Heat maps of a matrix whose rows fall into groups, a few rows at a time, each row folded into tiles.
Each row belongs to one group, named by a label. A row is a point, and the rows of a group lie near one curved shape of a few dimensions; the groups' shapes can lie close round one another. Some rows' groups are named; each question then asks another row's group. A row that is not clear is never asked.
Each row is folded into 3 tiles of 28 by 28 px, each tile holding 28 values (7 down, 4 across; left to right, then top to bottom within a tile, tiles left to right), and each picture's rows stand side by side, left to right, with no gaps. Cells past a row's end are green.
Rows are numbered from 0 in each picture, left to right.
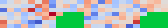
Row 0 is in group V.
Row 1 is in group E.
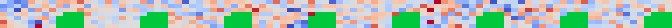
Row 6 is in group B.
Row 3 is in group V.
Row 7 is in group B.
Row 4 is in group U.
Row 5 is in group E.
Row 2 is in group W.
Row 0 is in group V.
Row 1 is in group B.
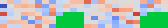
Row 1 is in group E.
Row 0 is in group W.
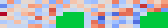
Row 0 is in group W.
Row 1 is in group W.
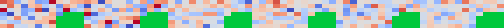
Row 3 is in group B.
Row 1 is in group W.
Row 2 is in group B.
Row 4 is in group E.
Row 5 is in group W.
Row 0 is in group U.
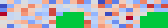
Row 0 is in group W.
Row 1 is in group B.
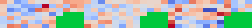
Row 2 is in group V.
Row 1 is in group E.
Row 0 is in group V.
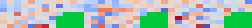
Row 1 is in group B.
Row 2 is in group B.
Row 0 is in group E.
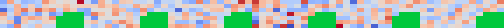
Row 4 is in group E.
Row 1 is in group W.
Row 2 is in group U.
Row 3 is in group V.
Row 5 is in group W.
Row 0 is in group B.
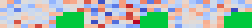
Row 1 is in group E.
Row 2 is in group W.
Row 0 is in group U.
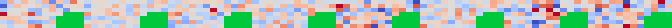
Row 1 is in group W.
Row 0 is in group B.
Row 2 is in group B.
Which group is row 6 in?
V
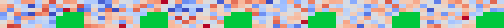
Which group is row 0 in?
W
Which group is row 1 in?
V
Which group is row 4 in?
W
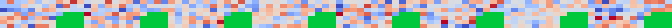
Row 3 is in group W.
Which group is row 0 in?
E
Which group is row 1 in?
B
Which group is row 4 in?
W
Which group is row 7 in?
E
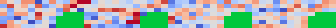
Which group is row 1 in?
E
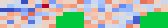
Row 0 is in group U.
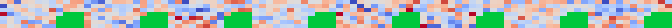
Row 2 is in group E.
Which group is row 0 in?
W
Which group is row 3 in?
W
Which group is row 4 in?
V
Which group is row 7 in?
E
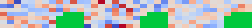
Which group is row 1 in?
E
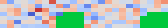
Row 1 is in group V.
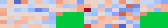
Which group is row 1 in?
V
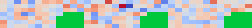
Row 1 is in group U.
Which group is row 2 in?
W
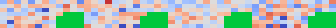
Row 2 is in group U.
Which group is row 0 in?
B
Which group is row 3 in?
E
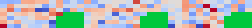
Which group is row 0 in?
V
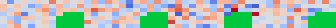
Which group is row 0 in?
W
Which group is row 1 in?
U
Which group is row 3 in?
B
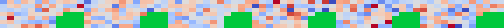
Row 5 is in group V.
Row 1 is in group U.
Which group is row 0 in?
W
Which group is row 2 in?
W
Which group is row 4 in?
E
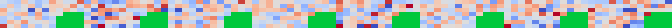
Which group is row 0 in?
V
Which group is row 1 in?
B
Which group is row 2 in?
U
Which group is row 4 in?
V
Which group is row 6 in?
V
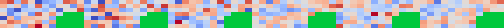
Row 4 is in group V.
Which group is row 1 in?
B
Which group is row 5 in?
E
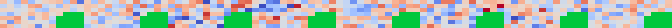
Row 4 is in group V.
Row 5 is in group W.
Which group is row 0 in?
B
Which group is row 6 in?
W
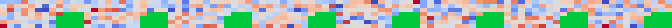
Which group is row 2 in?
E
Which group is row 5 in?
E
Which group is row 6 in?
E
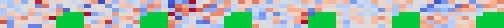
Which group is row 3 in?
E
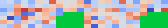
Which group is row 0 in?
B
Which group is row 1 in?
U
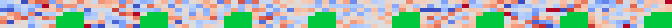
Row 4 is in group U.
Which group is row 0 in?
U
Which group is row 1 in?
V
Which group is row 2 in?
E
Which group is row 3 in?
B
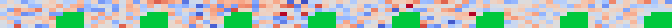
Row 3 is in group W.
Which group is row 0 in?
B
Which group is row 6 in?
B
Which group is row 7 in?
B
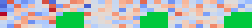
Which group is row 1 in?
B
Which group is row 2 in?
W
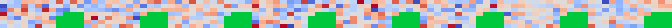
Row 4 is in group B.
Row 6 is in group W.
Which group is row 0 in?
B
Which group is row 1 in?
E
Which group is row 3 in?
V
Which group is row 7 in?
E
